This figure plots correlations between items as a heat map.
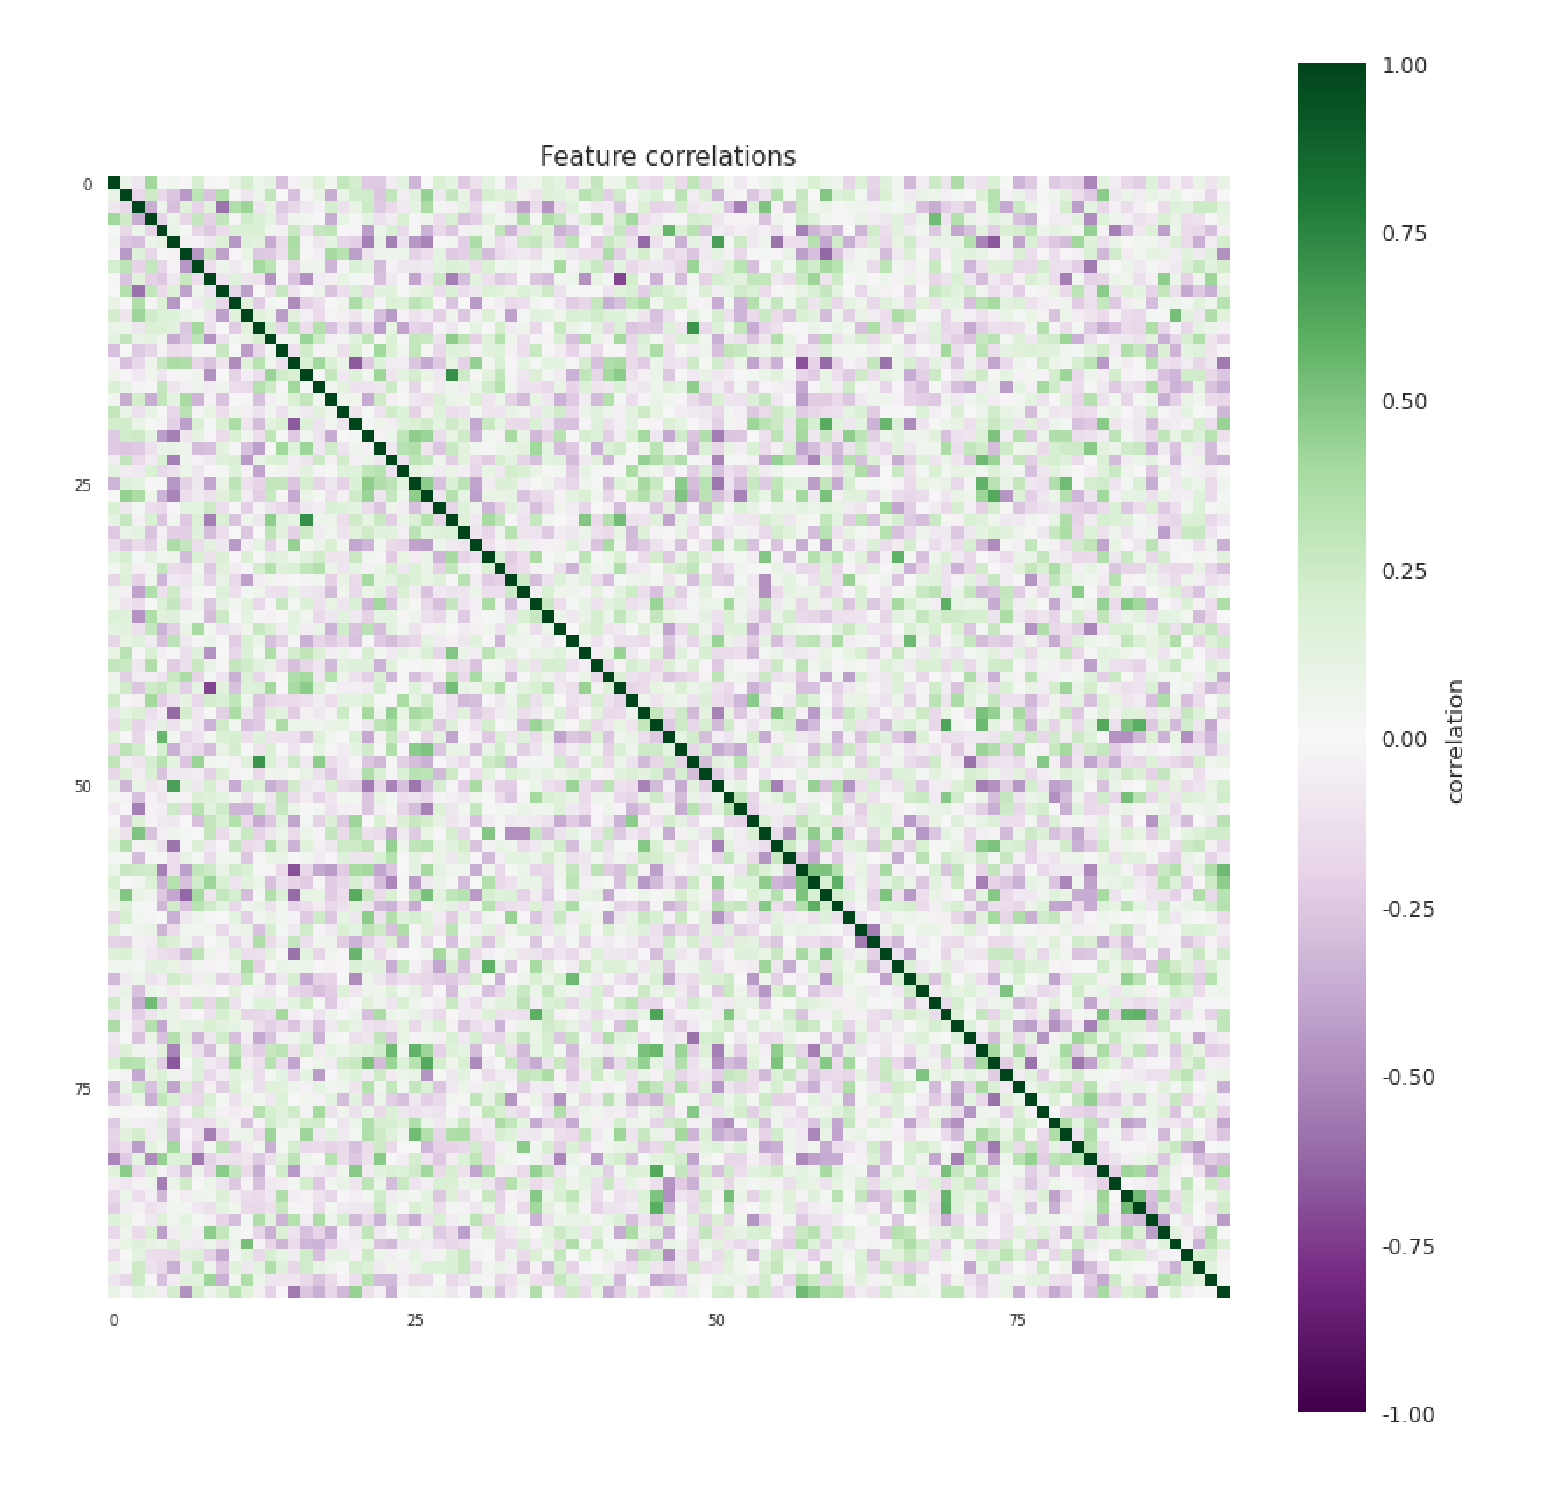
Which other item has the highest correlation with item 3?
68
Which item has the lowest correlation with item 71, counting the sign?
48
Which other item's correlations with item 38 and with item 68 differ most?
66
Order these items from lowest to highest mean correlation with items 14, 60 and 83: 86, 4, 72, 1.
4, 86, 72, 1
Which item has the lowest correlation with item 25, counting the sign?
50
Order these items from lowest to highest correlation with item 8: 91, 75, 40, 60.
75, 40, 60, 91
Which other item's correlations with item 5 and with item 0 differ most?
73
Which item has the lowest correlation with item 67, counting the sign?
54
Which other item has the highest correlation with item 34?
80
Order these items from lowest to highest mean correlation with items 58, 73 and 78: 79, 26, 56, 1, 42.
56, 42, 79, 1, 26
